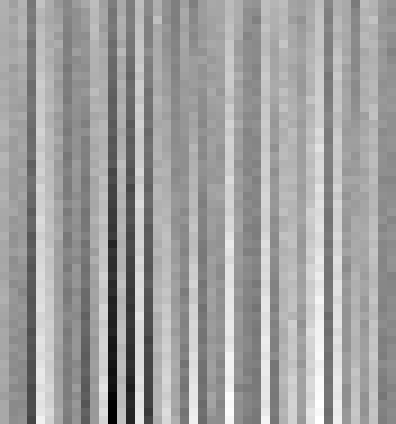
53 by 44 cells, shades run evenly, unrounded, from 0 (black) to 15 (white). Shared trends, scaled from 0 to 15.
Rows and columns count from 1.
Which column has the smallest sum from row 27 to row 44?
13
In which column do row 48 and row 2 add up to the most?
36
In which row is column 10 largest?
1
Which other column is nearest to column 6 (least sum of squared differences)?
12
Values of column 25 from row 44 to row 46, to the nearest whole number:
9 8 8
